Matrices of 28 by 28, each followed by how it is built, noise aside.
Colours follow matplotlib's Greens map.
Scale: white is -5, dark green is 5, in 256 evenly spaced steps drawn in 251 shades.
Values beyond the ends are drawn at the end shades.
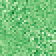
block diagonal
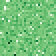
sparse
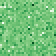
sparse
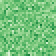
noise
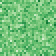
noise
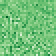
lower triangular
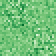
block diagonal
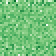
uneven rows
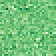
uneven rows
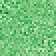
block diagonal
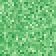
noise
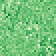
block diagonal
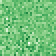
lower triangular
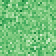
block diagonal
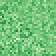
lower triangular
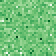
sparse
